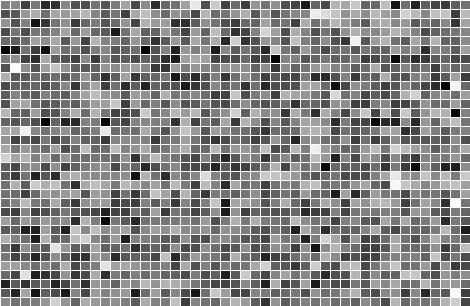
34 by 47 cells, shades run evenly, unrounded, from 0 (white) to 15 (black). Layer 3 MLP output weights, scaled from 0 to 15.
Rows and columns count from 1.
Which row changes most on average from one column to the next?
13
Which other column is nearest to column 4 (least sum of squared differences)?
37
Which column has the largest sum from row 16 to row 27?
23
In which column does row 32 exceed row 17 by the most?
32
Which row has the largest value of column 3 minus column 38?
26
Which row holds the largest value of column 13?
27
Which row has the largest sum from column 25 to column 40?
7
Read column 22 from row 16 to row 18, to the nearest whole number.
12 4 10
